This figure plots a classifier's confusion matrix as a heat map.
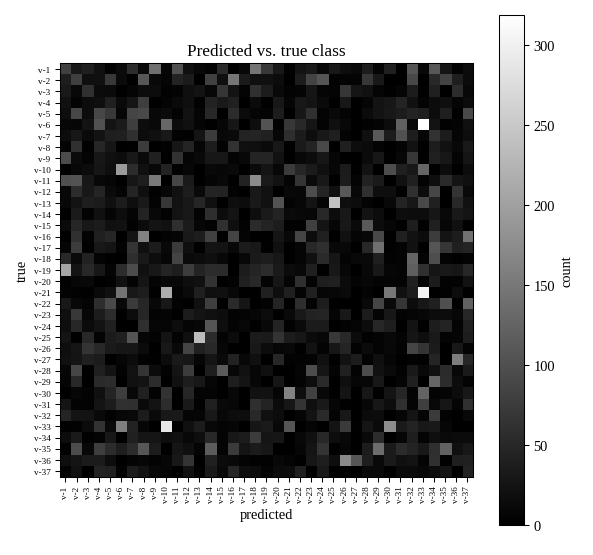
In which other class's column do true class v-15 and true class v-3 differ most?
v-28
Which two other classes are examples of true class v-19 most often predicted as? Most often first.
v-1, v-32
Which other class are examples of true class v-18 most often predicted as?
v-32
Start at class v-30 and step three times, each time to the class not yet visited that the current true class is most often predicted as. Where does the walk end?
v-10
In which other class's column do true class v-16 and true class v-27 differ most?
v-8
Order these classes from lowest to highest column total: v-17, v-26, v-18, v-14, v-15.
v-17, v-15, v-26, v-18, v-14
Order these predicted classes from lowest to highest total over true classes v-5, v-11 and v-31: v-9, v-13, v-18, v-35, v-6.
v-13, v-6, v-35, v-9, v-18
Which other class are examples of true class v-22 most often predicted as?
v-37
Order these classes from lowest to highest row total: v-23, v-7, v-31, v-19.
v-23, v-31, v-7, v-19
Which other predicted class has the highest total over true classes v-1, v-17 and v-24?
v-34
